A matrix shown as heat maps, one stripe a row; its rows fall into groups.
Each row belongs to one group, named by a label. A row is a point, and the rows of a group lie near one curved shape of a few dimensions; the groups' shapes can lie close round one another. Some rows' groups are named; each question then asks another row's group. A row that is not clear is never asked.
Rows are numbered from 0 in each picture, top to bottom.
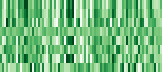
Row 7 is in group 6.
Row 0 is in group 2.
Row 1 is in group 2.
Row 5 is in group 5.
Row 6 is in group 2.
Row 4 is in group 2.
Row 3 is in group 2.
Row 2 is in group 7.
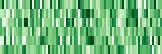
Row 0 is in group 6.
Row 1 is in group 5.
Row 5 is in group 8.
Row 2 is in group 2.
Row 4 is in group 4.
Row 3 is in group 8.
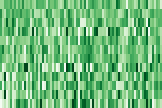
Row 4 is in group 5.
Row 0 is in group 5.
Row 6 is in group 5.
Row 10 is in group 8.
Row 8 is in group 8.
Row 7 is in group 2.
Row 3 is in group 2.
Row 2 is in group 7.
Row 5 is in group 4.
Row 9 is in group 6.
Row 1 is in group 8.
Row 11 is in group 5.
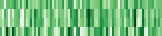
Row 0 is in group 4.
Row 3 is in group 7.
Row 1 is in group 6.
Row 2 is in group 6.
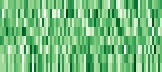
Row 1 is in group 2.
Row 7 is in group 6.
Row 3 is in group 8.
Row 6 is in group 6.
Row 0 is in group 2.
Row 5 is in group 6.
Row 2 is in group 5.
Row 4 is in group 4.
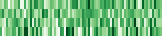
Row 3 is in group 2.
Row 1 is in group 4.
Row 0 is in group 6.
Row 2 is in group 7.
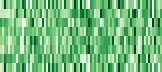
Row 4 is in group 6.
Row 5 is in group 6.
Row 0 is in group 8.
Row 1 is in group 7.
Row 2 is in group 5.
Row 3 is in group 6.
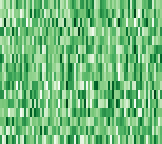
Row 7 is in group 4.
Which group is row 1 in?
6
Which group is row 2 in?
8
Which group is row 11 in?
2
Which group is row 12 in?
6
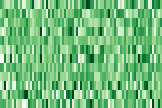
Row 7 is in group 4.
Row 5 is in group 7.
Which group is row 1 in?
8
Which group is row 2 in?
2
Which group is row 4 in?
2
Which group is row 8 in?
7
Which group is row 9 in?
8
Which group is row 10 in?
2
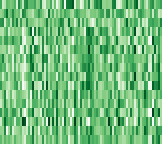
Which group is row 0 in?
2
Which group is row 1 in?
8
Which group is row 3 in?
6
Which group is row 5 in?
6
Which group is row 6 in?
4
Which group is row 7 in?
5
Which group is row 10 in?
8
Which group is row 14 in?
8
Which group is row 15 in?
5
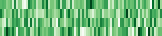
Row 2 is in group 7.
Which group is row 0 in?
4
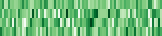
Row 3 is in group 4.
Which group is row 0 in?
2
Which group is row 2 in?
4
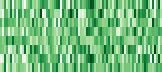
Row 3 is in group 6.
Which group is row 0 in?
4
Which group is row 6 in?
4
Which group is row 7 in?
8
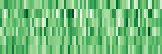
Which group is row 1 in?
2
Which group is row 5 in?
8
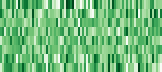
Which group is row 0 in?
2
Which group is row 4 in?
5
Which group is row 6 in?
2
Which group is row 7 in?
5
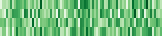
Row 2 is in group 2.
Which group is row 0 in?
5
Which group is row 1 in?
7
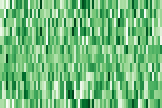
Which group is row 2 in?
8
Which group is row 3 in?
5
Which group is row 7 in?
5
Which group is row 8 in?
8
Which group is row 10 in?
2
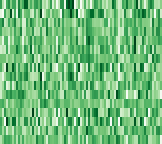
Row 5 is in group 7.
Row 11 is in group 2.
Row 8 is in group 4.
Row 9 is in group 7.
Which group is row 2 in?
4
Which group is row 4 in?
6
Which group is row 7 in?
7
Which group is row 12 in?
2
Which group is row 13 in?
7
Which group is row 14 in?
8
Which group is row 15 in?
5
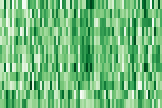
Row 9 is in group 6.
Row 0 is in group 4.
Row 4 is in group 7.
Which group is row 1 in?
8
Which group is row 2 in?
7
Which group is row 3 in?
6
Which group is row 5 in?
5
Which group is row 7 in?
8
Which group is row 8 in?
7
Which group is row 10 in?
7
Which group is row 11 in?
8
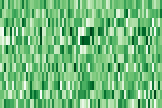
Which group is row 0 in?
2
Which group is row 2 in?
8
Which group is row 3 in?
4
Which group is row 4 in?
5
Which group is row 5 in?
7
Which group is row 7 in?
8
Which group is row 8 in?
4
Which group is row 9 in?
4
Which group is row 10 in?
6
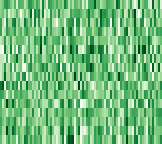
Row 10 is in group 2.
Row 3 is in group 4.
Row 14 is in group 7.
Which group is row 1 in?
6
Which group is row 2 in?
7
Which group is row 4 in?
7
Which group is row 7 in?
4
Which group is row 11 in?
7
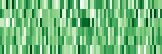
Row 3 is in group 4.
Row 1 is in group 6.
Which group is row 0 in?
7
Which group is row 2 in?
5
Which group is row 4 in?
4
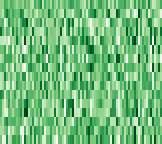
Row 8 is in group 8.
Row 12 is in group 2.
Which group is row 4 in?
7
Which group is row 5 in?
4
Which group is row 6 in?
5
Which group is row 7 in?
4
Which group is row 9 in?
7
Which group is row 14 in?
6
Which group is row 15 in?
7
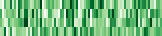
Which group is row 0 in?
4
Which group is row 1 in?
2
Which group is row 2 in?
2
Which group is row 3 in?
8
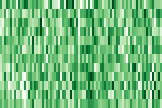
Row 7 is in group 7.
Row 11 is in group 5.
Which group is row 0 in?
2
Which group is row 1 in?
8
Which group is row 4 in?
2
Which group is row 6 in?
5
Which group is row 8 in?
4
